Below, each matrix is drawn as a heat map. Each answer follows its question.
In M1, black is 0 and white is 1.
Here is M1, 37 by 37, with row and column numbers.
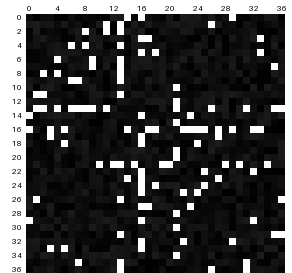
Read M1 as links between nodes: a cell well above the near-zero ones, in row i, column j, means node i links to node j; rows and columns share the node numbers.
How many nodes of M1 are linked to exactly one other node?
8
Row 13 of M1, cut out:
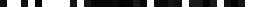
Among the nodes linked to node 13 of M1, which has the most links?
node 21
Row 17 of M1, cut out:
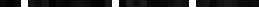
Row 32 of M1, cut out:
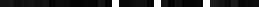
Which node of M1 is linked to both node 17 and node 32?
node 16
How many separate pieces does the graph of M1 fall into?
2
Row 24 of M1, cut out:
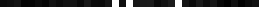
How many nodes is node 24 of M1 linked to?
3
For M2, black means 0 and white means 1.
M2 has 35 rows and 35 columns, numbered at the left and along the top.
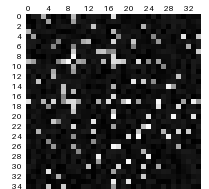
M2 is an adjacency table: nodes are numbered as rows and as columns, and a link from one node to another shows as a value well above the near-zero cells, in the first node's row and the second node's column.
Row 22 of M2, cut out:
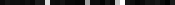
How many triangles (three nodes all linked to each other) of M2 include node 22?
2
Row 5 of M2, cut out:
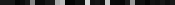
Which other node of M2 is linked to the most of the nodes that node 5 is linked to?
node 9
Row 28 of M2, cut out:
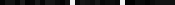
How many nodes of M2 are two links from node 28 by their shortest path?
6
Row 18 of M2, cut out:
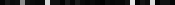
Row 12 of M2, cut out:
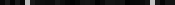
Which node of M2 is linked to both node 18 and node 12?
node 30
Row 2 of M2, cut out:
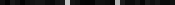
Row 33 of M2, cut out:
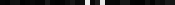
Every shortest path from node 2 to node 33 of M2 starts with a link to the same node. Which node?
node 23
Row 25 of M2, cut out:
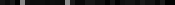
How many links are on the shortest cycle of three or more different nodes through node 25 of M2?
6
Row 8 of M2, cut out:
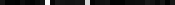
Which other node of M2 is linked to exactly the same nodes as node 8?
node 19
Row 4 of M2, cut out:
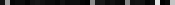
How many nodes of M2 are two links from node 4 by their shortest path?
6
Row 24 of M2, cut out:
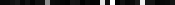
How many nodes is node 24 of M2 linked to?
4
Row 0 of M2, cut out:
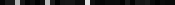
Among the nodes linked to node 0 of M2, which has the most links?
node 17
